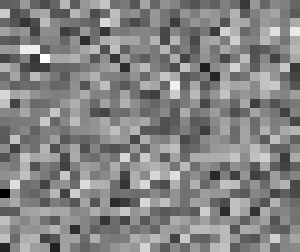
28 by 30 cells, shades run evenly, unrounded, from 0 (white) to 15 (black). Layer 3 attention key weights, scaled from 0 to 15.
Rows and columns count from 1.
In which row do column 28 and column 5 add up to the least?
4
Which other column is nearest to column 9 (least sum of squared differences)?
2
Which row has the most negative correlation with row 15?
23
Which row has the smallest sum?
18
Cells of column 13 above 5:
25
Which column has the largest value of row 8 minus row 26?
21
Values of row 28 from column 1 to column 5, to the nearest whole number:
13 7 4 6 6
